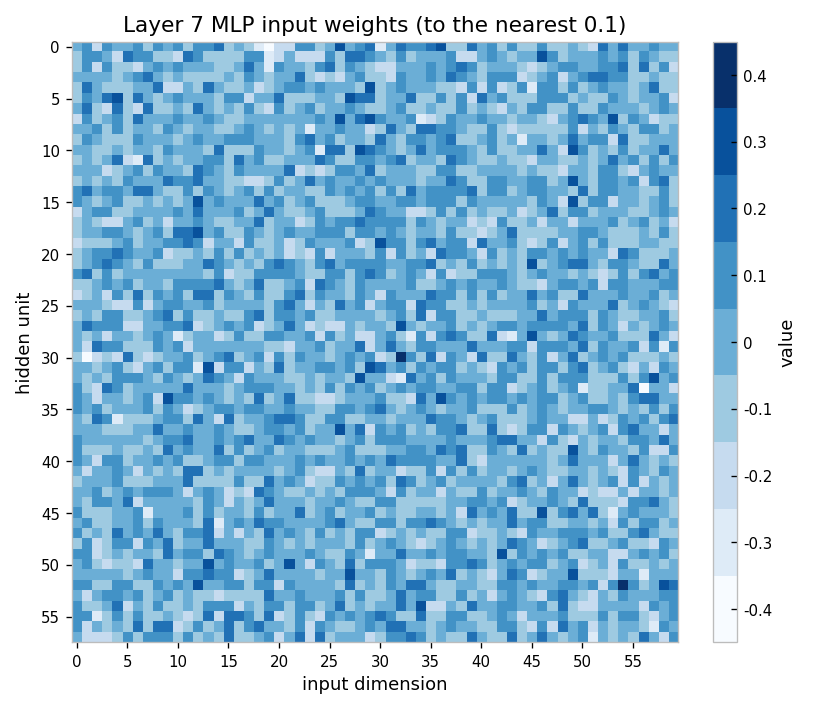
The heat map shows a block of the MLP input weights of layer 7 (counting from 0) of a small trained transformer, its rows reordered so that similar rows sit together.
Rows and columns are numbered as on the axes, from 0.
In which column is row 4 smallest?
45
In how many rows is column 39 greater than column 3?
23
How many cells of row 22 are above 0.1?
3
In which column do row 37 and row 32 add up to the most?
28
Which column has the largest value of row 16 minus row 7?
47
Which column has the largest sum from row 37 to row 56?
19
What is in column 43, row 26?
-0.1
